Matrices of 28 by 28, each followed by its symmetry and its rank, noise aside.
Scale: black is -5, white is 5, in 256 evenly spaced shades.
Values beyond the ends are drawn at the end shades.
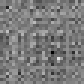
symmetric, rank four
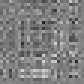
no symmetry, rank four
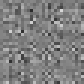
antisymmetric, rank four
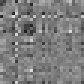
symmetric, rank three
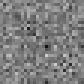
symmetric, rank four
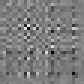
symmetric, rank two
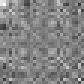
symmetric, rank three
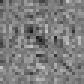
symmetric, rank three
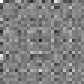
symmetric, rank two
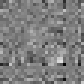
symmetric, rank three
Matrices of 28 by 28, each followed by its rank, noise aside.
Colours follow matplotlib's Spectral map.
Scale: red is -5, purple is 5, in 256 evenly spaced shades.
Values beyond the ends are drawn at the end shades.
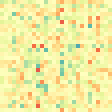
six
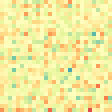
eight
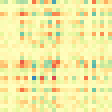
two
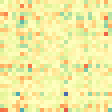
four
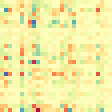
three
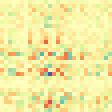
three
